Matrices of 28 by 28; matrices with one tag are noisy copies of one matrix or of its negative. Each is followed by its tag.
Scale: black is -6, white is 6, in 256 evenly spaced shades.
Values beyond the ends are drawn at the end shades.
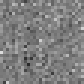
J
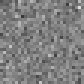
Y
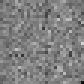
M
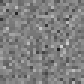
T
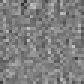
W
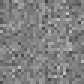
M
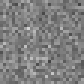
J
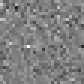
T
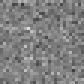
J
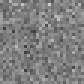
J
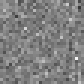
Y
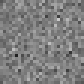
M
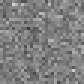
J
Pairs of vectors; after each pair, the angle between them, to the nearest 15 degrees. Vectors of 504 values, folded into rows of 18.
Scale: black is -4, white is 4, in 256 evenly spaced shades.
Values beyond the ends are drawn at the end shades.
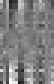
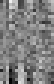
150 degrees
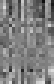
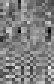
60 degrees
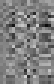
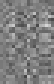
165 degrees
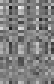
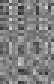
150 degrees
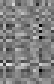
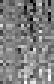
120 degrees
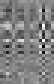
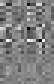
60 degrees
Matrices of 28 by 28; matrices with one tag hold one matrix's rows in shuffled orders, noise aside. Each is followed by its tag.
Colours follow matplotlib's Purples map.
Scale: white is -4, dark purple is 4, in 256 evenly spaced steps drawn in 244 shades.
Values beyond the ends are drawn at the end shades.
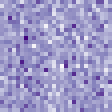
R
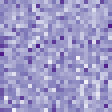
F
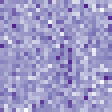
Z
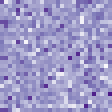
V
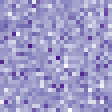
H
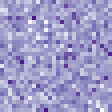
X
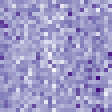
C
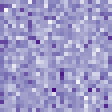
F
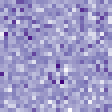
H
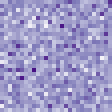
X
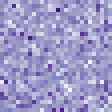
H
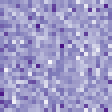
F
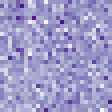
X
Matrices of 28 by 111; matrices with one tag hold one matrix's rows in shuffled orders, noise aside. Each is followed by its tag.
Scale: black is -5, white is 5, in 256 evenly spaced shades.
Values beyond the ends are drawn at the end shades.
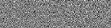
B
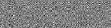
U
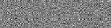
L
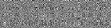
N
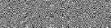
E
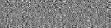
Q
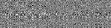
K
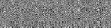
N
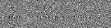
U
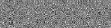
U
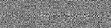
B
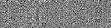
K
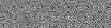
B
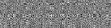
E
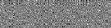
U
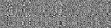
Q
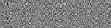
Q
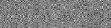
L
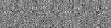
N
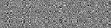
Q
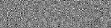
L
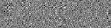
Q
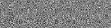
U
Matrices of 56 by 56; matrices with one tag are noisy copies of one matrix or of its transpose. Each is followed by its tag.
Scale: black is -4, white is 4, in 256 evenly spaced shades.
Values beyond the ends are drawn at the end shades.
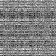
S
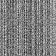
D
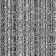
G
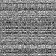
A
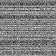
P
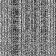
S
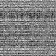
S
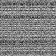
P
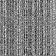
D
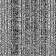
S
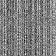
D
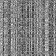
A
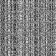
G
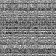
A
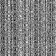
G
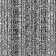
S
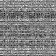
S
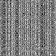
P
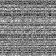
G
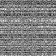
G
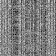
S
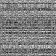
A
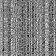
A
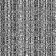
G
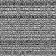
P
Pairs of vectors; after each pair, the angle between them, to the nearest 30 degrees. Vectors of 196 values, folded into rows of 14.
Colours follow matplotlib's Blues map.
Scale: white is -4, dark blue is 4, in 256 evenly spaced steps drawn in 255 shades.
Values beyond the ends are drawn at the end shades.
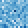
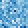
30 degrees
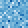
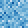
150 degrees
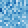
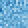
30 degrees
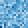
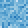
120 degrees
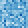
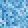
120 degrees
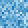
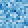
90 degrees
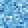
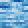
90 degrees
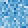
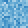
150 degrees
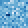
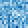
60 degrees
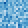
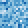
30 degrees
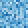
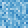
120 degrees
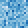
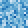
120 degrees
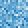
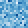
120 degrees
